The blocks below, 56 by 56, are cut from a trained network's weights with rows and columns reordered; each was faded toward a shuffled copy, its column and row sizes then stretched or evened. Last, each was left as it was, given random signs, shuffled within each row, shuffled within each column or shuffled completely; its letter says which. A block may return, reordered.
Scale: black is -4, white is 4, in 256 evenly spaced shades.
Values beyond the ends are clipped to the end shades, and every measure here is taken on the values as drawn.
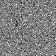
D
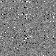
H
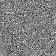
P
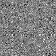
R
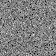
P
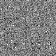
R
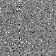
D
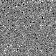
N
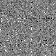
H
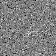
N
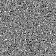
N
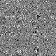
R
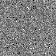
H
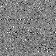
N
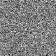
N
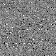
N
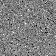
P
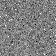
P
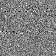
N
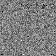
H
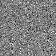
D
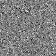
N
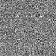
R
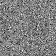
P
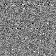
N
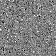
P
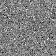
P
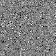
H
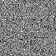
N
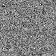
N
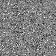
N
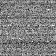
N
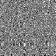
R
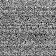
N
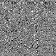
R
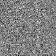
H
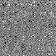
R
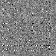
H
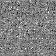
N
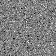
P
